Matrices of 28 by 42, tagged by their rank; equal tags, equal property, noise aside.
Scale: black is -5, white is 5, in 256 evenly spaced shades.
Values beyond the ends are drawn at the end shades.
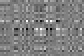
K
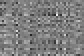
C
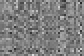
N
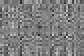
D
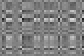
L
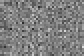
N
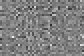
N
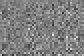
N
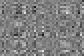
C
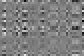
K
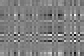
L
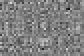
N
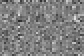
N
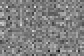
N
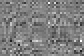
D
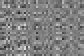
C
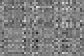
C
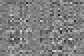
N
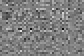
N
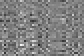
D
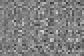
N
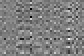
C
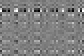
L
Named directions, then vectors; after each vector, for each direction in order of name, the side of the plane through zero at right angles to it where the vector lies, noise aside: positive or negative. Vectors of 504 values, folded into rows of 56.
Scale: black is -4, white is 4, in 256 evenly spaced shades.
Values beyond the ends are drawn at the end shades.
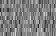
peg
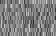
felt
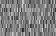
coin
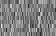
positive, positive, negative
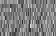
negative, negative, negative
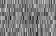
negative, positive, negative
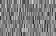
negative, positive, positive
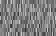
positive, negative, negative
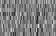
negative, positive, negative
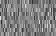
positive, negative, negative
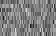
positive, positive, positive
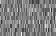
positive, negative, negative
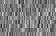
negative, negative, positive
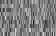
positive, positive, positive
